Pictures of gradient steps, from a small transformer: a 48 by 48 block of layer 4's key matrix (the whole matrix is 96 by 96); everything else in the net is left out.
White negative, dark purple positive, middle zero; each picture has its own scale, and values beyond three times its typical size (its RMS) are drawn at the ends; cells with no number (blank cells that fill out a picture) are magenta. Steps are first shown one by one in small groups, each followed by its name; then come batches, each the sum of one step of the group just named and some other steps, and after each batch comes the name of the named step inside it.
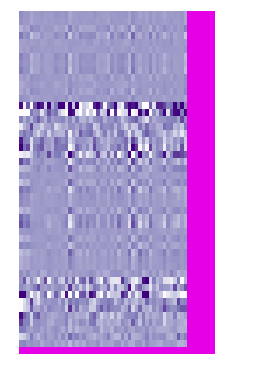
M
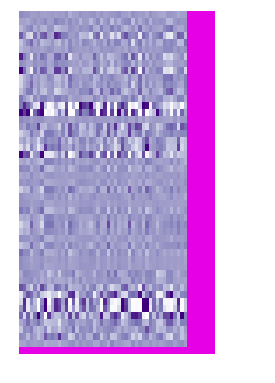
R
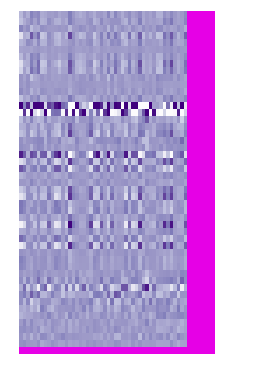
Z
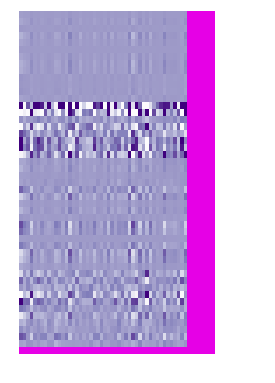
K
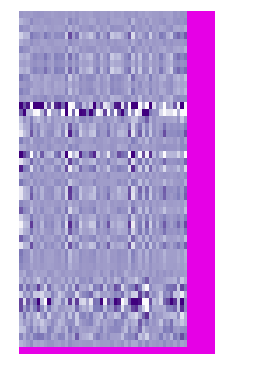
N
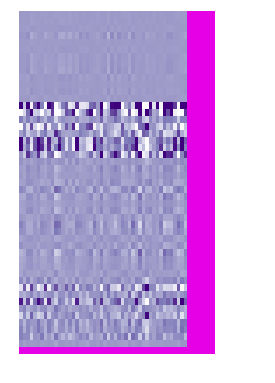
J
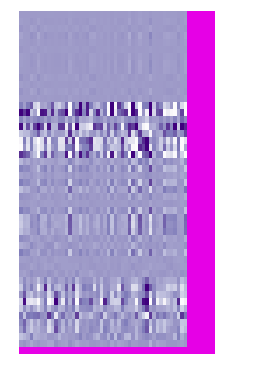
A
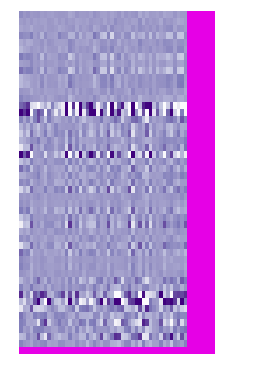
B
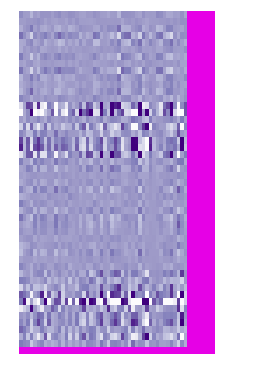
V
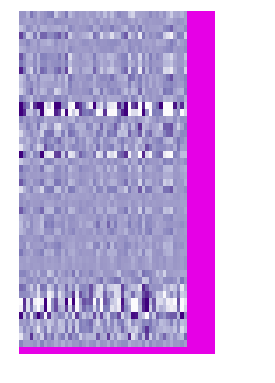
R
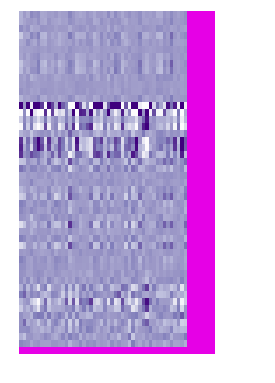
Z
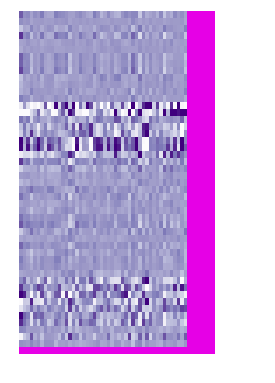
M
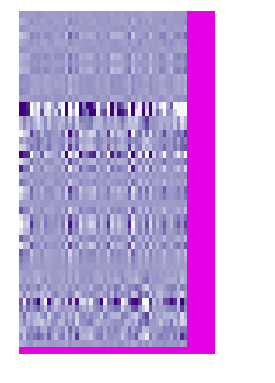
N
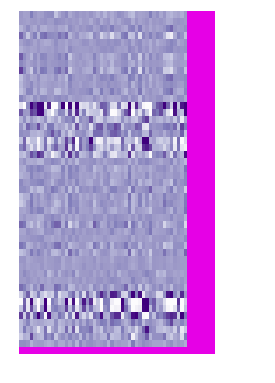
R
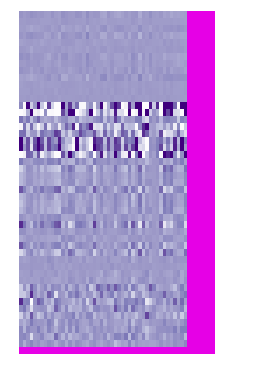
J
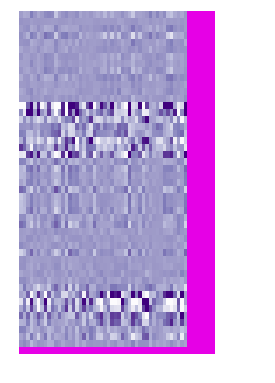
V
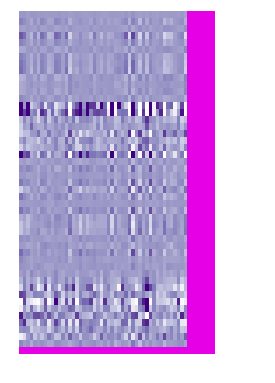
A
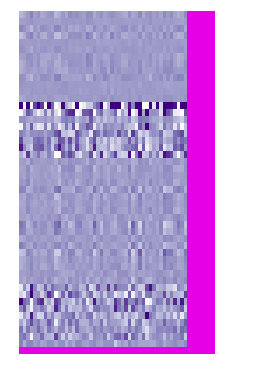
J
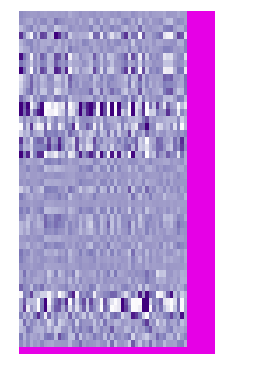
R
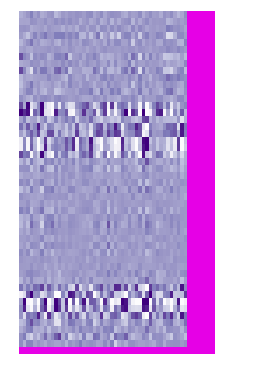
R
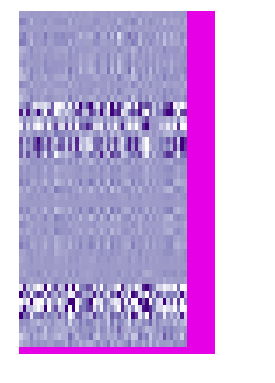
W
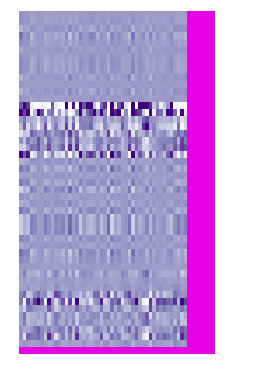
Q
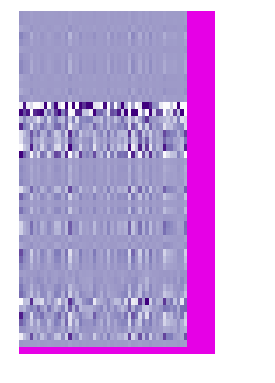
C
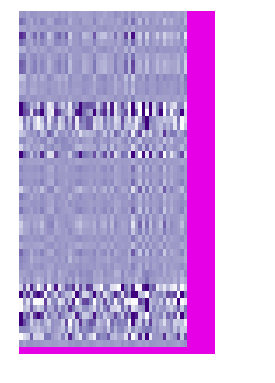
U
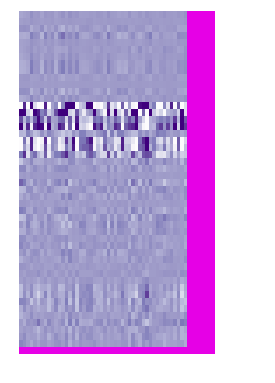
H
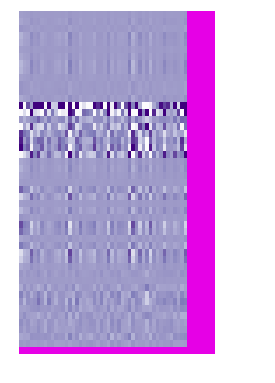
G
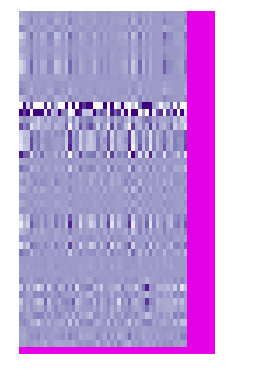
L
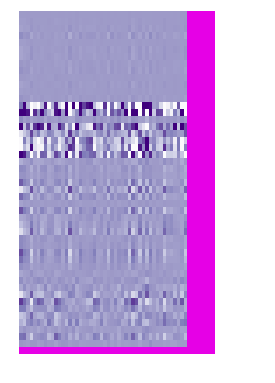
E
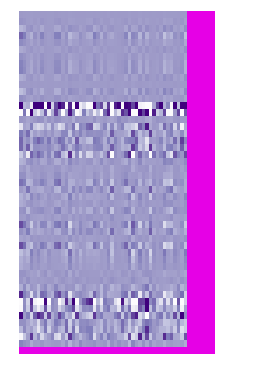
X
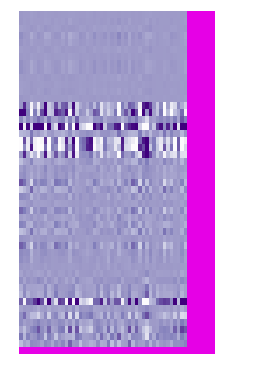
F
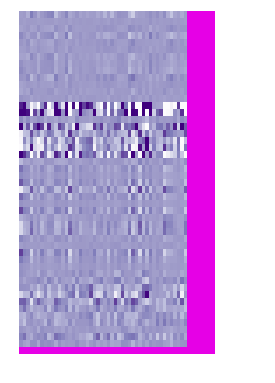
E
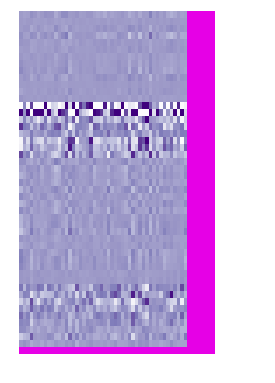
C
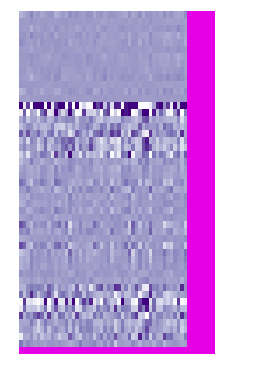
X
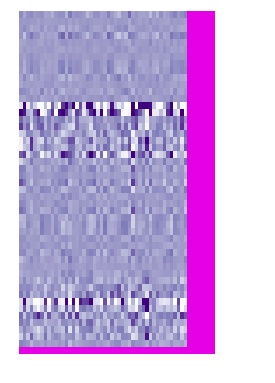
H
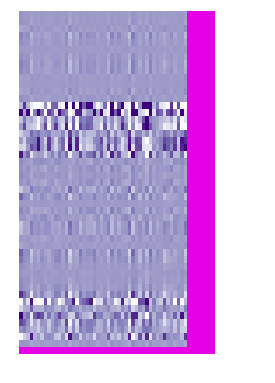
C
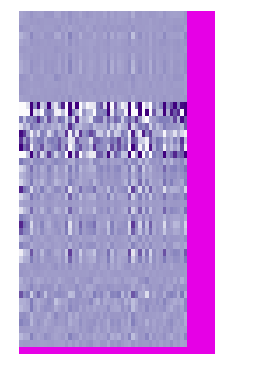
G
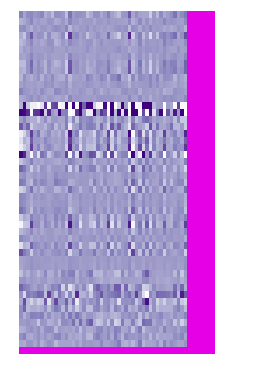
L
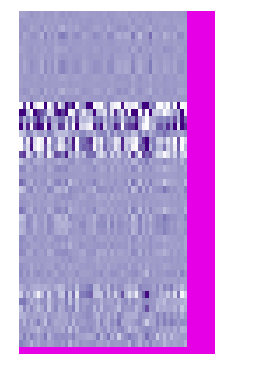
H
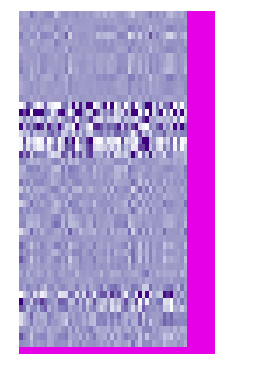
E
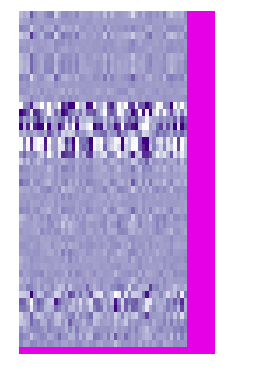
H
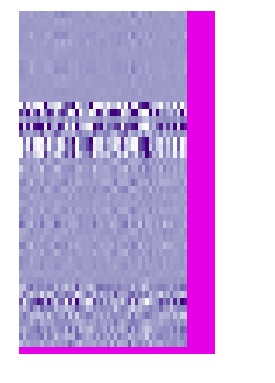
F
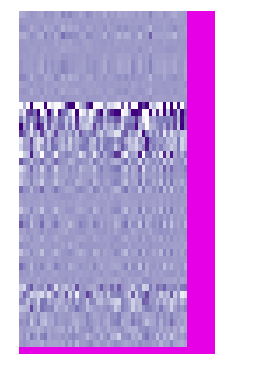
H
